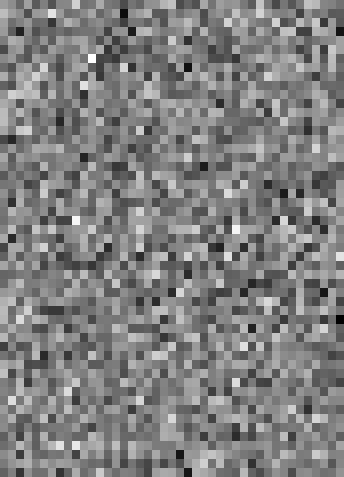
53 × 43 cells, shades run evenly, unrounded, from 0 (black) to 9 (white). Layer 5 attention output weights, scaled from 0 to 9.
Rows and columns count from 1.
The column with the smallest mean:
14
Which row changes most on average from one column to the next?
29
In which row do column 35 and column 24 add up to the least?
31
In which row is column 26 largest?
52
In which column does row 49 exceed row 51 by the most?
23
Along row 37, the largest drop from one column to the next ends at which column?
32
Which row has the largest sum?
26
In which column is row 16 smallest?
2
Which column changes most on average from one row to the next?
3
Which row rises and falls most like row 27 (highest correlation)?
8
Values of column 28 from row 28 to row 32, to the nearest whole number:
1 4 2 5 7
